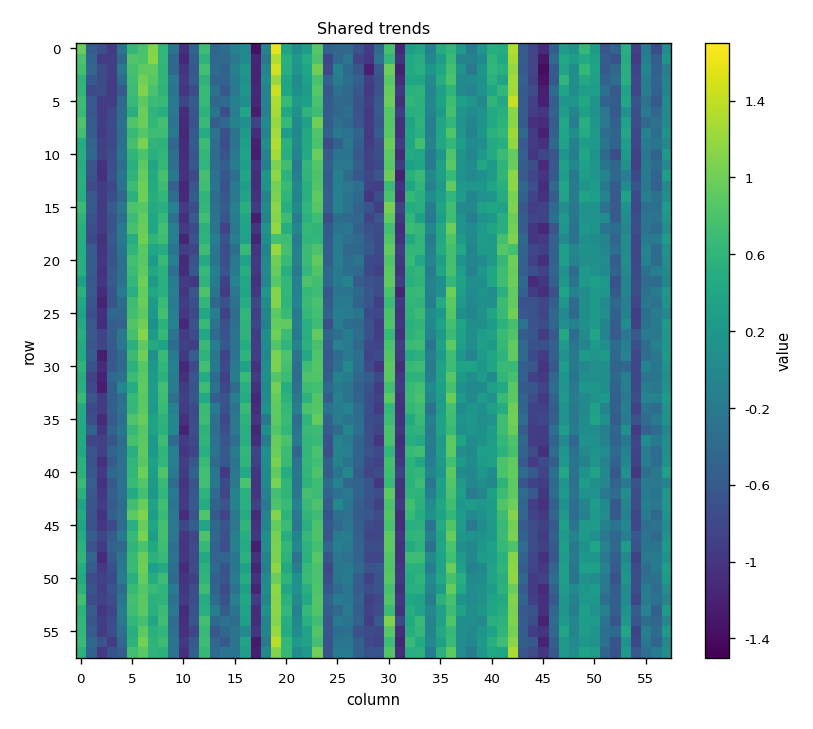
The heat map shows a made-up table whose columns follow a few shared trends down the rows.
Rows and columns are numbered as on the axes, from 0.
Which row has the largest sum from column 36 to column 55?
8
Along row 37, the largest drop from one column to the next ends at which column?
31
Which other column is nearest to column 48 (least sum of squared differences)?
21
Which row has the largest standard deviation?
2
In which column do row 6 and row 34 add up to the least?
17
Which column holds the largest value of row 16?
19
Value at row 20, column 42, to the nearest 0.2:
1
